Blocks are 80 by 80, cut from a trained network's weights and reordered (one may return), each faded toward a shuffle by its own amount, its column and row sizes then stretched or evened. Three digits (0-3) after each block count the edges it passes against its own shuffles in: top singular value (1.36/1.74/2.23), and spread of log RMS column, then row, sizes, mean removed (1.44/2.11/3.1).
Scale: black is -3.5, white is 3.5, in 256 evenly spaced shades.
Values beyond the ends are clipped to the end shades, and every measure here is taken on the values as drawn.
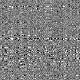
2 0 2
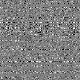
2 0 3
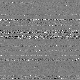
1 0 3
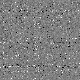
0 1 1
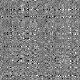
2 2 2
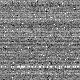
3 1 1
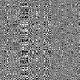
3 3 2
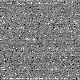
1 0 1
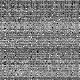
3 2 0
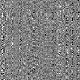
2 2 0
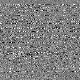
0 0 3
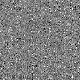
1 1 0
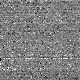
1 0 1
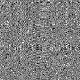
2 0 1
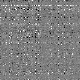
1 2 2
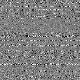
2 0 3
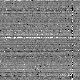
3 1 2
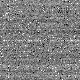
1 0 0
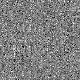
1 1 1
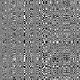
3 3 2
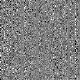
0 3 0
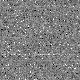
0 0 1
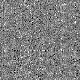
1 1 0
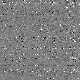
0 1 2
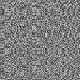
3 1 0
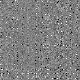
1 2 1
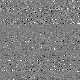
0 0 2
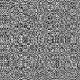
3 2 1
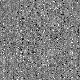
1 1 0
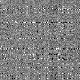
2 0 2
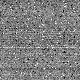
1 0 0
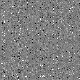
0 2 0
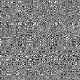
2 1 3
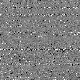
1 0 2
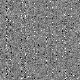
0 2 0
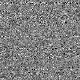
0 0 2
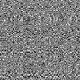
3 0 2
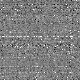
1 1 2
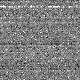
2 0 1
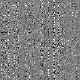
0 3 2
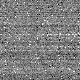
2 1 0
